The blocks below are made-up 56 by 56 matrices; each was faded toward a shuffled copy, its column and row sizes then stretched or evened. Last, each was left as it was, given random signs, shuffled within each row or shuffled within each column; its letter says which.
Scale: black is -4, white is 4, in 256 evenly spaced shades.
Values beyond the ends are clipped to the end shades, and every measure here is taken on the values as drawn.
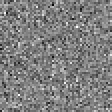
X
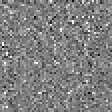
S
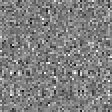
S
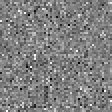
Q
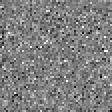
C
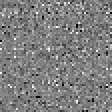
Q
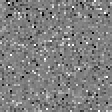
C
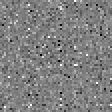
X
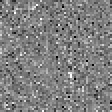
X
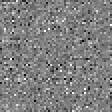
S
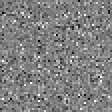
Q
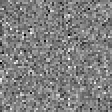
X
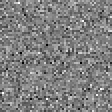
C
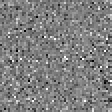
Q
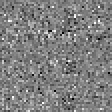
S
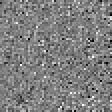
Q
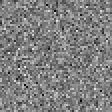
X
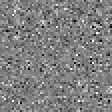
S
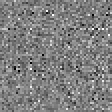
S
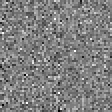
X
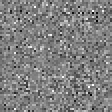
Q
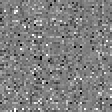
S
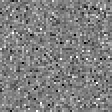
C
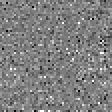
S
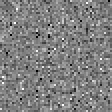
X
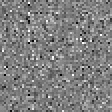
S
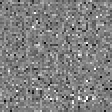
S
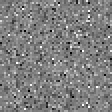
Q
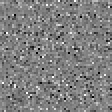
C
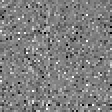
Q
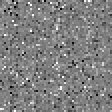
X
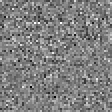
C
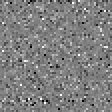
C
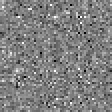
S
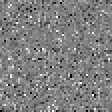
C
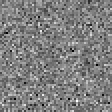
C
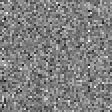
X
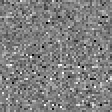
C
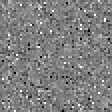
X
